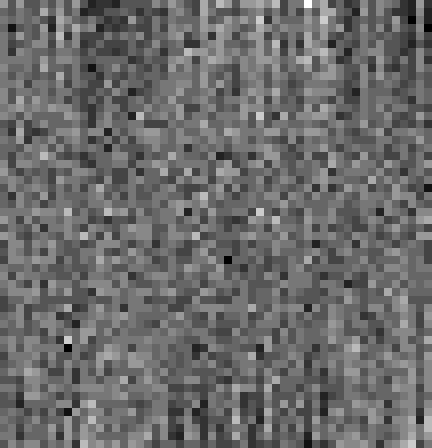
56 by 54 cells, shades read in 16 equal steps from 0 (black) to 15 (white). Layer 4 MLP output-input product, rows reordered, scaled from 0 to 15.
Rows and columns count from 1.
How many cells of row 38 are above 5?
26
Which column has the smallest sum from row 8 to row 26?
12
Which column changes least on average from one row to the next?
37
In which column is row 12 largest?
35
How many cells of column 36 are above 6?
19
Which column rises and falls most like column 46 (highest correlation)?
6
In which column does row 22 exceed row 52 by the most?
41
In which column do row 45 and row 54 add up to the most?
54
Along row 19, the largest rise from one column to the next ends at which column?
15
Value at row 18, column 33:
7
